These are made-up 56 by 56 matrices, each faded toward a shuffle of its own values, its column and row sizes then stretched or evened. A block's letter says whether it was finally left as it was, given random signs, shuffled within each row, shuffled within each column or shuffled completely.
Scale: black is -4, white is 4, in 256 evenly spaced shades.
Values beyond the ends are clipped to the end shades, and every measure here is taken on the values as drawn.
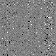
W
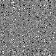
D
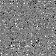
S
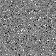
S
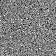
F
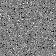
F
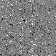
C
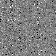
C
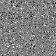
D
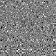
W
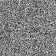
F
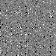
D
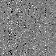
C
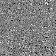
D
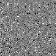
W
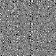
W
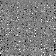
D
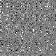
W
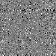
W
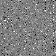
C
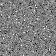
F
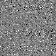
D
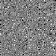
W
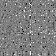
W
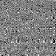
W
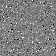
F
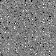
C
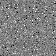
C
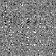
W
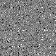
D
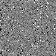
C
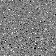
S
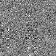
D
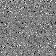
S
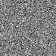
S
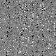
C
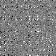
W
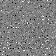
S
